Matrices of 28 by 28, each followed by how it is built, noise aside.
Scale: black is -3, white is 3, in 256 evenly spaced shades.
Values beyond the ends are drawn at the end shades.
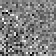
lower triangular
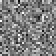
low rank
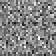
repeating columns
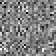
low rank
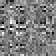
low rank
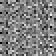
repeating rows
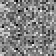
repeating rows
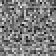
repeating columns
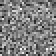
repeating columns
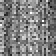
blocks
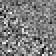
lower triangular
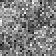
smooth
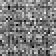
blocks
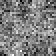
smooth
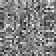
blocks
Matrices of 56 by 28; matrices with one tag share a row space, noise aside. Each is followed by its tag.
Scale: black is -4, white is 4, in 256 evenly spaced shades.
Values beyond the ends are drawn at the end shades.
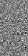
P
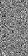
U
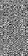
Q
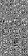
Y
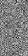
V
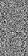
U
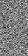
Q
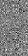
V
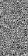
P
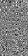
V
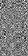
U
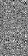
P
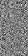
U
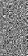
Q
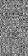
V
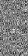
P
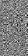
Q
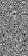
Y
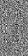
V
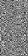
U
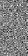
Q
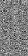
Y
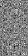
Y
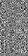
U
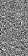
U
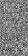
V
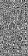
P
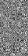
P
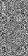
U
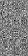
Y
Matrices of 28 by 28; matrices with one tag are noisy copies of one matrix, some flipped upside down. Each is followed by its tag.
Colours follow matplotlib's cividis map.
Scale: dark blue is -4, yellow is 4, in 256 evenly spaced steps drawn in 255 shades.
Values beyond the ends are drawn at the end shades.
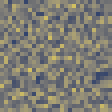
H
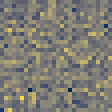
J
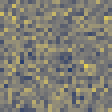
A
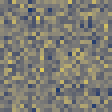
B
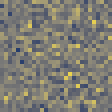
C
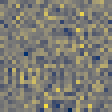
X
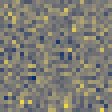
A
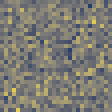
A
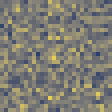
H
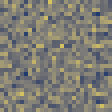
H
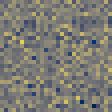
B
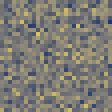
B
